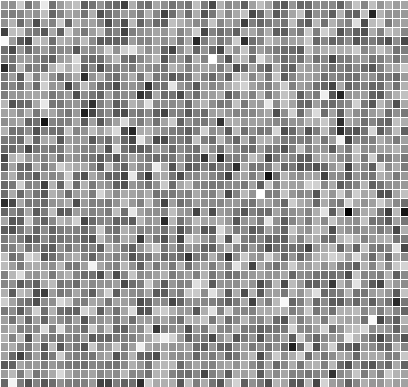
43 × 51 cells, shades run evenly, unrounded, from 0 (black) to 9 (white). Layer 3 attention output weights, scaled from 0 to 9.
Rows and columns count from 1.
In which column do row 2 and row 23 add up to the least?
21
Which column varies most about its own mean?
6
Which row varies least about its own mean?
41
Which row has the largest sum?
30
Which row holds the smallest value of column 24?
29
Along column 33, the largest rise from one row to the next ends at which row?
22
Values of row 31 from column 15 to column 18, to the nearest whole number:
3 5 7 5
